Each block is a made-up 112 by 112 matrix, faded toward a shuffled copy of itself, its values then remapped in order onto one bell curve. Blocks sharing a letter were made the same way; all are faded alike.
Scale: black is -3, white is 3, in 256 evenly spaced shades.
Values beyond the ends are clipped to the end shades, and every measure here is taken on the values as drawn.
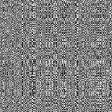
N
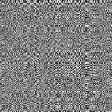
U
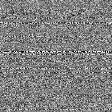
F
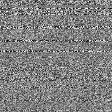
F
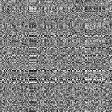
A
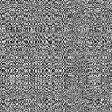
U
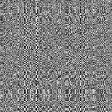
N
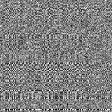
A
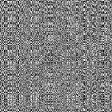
N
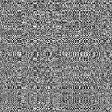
A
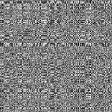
A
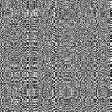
N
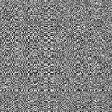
A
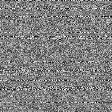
F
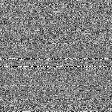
F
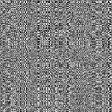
N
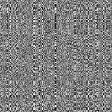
N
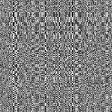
N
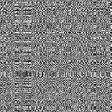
U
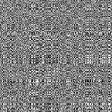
U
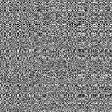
A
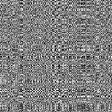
U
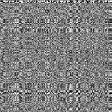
U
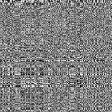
A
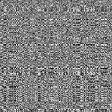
A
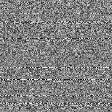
F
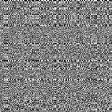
A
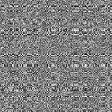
A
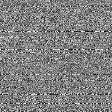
F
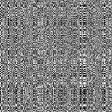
N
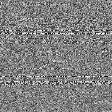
F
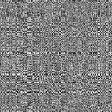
U
